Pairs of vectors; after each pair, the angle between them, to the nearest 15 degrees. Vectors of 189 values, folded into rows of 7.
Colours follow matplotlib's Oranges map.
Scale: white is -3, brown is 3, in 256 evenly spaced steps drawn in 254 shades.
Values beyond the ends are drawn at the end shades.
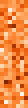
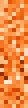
120 degrees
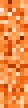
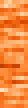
105 degrees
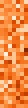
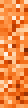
15 degrees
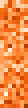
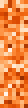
15 degrees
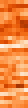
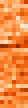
150 degrees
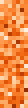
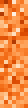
120 degrees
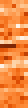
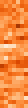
150 degrees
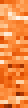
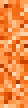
105 degrees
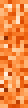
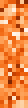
105 degrees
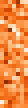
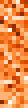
150 degrees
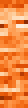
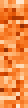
135 degrees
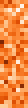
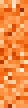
105 degrees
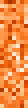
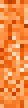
15 degrees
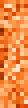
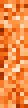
15 degrees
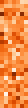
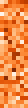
150 degrees
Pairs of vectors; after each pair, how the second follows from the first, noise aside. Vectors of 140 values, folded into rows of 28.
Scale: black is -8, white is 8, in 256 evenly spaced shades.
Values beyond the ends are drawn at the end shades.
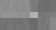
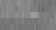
shrunk.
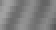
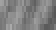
reversed, negated.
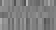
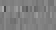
wrapped around, negated, partly zeroed.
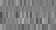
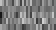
scaled up.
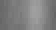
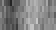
wrapped around, negated, scaled up.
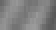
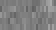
wrapped around, negated, partly zeroed.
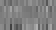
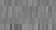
shrunk.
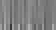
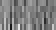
scaled up.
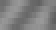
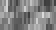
wrapped around, negated, scaled up.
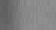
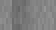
wrapped around, shrunk.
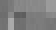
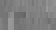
shrunk.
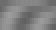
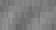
shrunk.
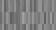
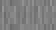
wrapped around, shrunk.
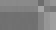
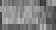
wrapped around, negated, scaled up.
